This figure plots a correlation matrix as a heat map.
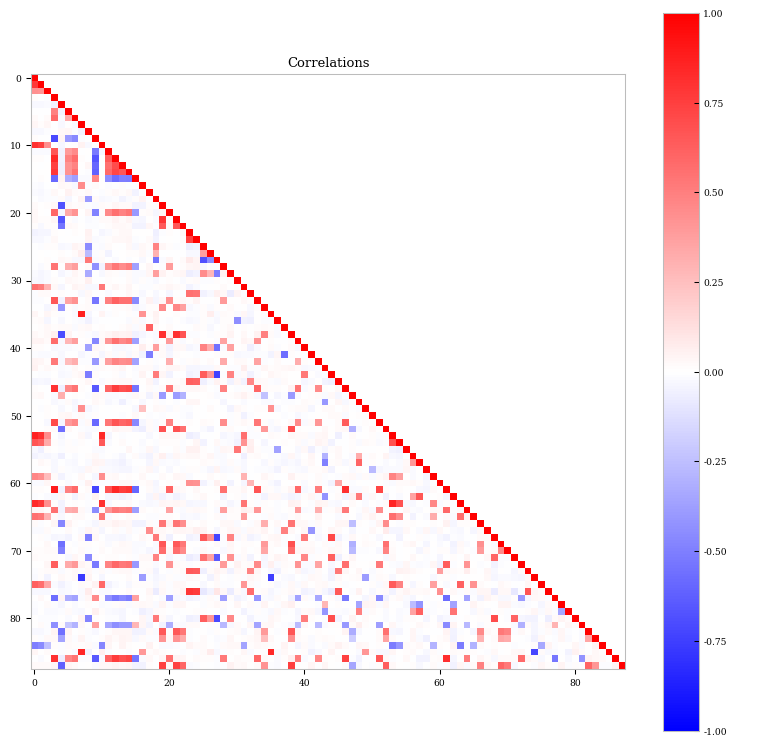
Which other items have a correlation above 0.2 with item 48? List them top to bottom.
56, 57, 62, 79
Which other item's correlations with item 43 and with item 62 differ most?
57
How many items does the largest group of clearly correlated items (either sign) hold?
22
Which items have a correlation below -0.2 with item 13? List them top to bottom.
9, 15, 77, 81
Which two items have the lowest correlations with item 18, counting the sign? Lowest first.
27, 8
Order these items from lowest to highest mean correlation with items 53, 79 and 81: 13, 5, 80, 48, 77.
13, 5, 80, 77, 48
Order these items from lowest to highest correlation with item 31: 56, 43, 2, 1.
56, 43, 2, 1
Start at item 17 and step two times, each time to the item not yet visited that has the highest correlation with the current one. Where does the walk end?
67
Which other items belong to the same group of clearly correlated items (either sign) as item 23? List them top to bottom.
24, 32, 45, 60, 73, 76
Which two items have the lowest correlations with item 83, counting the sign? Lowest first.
4, 47
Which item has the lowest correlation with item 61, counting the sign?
9
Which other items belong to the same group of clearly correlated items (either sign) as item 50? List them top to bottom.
58
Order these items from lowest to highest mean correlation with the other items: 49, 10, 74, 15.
15, 74, 49, 10
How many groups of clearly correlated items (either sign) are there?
10
